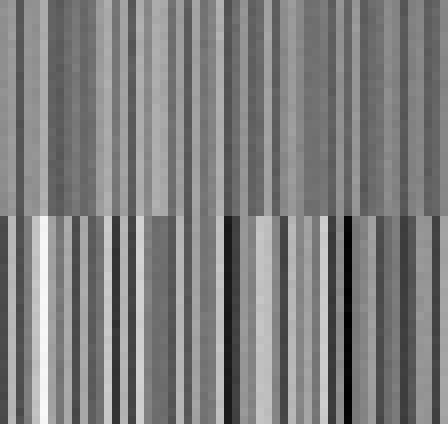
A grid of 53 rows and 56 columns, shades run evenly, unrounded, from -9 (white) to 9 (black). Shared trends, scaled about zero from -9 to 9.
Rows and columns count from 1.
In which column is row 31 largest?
44
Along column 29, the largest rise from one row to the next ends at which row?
28
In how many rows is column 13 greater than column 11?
26
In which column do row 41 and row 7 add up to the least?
6
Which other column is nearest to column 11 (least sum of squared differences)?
9
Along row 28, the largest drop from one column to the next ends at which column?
18
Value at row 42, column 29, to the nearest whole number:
7
